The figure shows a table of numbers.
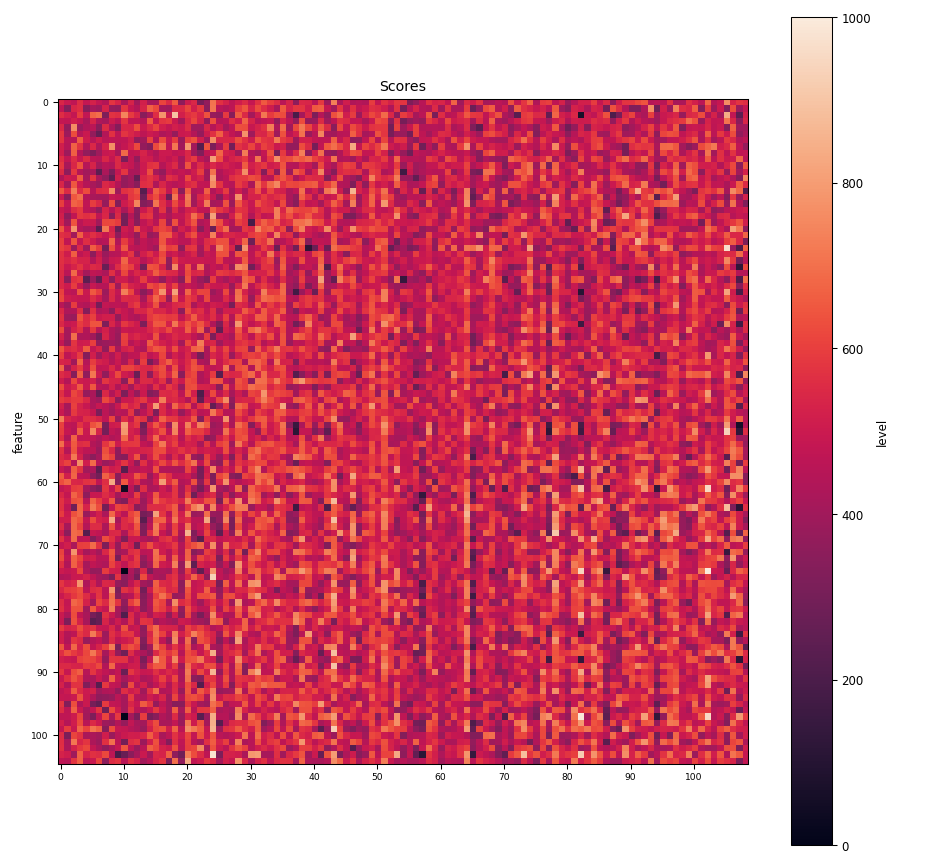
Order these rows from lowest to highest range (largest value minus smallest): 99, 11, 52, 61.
11, 99, 52, 61
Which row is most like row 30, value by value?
2
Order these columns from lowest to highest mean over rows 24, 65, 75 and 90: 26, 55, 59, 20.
55, 59, 26, 20
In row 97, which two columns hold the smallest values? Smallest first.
10, 94
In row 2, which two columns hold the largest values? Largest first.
18, 105
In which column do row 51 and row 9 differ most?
107
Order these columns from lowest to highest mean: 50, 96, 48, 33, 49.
48, 50, 33, 96, 49
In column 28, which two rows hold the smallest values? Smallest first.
23, 59
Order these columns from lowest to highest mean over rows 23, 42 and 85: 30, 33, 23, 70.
70, 30, 33, 23
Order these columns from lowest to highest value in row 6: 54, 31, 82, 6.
82, 6, 54, 31
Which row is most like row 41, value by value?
21
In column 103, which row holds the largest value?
7
